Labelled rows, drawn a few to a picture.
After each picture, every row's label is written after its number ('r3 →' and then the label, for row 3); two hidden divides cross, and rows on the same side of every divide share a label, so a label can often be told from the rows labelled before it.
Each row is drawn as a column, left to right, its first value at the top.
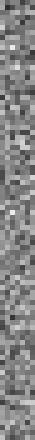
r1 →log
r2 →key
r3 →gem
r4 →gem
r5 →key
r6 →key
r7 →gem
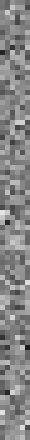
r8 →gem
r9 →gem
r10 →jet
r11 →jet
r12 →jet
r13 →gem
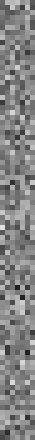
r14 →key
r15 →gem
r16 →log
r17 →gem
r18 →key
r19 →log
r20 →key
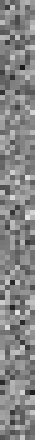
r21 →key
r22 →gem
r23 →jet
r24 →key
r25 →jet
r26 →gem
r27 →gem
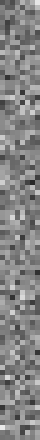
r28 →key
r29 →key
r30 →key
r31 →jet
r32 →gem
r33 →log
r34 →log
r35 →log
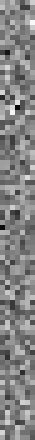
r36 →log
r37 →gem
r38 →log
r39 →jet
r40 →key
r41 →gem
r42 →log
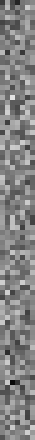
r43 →key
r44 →log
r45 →key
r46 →key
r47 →gem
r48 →log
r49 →jet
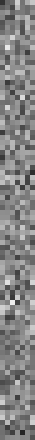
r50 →key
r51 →gem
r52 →key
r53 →log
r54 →key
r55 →log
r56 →gem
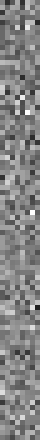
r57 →jet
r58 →key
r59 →key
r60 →log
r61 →key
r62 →log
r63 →gem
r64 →jet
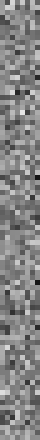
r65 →jet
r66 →jet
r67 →log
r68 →gem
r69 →log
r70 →key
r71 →log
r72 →jet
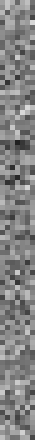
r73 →jet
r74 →log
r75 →log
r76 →jet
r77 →log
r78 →log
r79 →gem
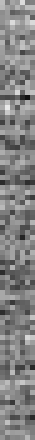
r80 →log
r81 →log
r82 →log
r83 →log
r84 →log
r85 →log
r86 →log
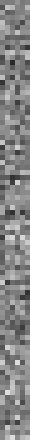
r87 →gem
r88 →jet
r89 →jet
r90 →key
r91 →jet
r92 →jet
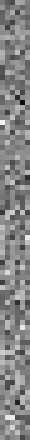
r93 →jet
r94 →key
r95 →key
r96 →log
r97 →gem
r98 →jet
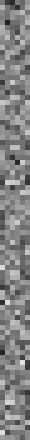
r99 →log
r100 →key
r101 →key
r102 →key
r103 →gem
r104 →log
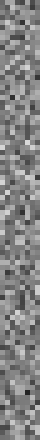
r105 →key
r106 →gem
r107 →log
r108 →jet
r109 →jet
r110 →gem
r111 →key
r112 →jet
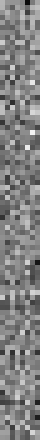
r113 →log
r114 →jet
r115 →gem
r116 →jet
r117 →log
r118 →key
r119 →log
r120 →log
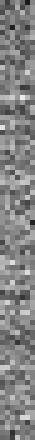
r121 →key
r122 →key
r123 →key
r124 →jet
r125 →key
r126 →key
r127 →gem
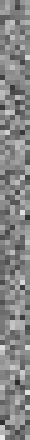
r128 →jet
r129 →log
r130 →gem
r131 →key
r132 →gem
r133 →jet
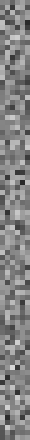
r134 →gem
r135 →jet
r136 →key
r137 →gem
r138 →log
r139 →key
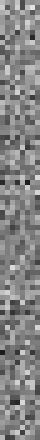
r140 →log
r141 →gem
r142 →log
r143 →log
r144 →key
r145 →log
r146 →log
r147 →gem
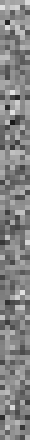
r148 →log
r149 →jet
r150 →log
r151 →log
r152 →gem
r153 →log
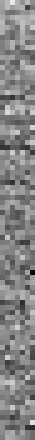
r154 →log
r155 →log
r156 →log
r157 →log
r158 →log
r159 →gem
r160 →gem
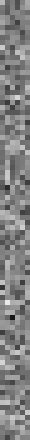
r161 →gem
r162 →key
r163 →key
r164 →key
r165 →jet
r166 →log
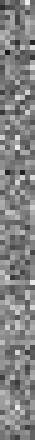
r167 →key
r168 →gem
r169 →gem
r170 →key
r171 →gem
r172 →log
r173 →gem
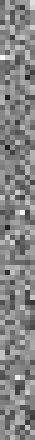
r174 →jet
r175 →log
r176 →jet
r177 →gem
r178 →gem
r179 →jet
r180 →log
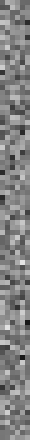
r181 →gem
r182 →gem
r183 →jet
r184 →jet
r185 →key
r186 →jet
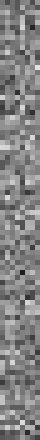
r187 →key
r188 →key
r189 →key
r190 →key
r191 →log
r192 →key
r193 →key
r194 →gem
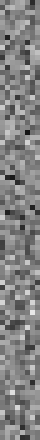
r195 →gem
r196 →jet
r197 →jet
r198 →log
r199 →log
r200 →gem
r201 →key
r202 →jet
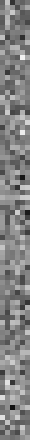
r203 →key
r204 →log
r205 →key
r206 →key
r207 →jet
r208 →jet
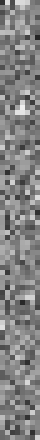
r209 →key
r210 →log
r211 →key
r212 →log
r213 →log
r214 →log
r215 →gem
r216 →jet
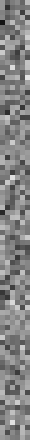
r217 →jet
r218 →key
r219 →gem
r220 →gem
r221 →jet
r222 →gem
